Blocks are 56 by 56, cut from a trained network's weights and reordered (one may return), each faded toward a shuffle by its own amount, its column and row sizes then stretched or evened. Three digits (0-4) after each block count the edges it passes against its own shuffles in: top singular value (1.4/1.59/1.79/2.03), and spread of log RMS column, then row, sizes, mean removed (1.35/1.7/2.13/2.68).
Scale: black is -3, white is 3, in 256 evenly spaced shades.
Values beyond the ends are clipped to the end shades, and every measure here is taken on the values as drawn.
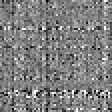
2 0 4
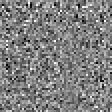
1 2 1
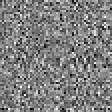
3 2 0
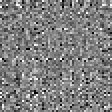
3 3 3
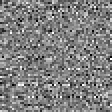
2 0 3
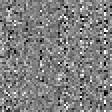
1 4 1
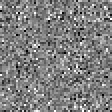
0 2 1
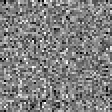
2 2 1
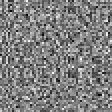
4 1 1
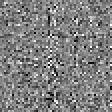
1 3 3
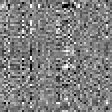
4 4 2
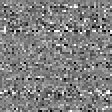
0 0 4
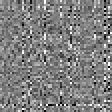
3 4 1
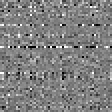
3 2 4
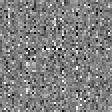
1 4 0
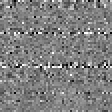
3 1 4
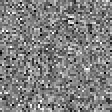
1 0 0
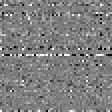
2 0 4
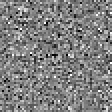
1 2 0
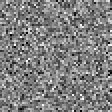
0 1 0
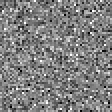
0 0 0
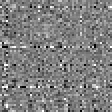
3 3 3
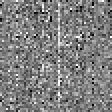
0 3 1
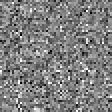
2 2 1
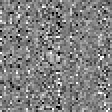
0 4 0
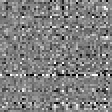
4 2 4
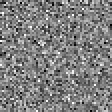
0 0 0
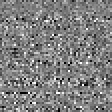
2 1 4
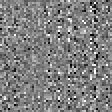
0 4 0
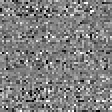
0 1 4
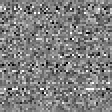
0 0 4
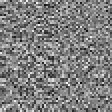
4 2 0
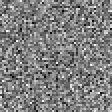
0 0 0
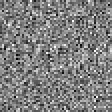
3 0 1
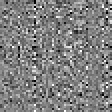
3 4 1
